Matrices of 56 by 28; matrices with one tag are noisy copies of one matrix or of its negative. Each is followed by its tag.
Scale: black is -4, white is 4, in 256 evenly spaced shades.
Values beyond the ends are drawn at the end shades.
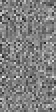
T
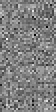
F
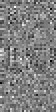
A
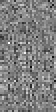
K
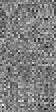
F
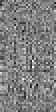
K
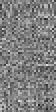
F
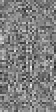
K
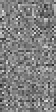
F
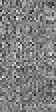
T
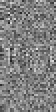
A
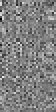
T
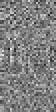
A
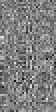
K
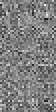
F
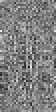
K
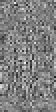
K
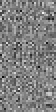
T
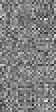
F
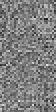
F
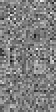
A
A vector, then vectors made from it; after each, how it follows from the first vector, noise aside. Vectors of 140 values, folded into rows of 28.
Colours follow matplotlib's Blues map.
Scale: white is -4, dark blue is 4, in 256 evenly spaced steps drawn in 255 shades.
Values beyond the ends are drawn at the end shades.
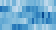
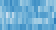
wrapped around, negated, shrunk.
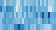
partly zeroed.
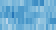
reversed, shrunk.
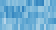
reversed, shrunk.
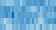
reversed, shrunk.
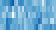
reversed, negated, partly zeroed.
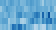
partly zeroed.
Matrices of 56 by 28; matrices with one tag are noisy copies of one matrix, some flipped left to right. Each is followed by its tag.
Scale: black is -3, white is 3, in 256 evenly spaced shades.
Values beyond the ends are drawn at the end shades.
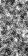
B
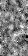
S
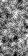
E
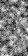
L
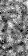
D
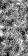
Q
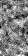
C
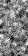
E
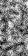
D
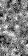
S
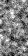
E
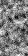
C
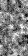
S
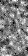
L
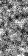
C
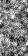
E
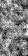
Q
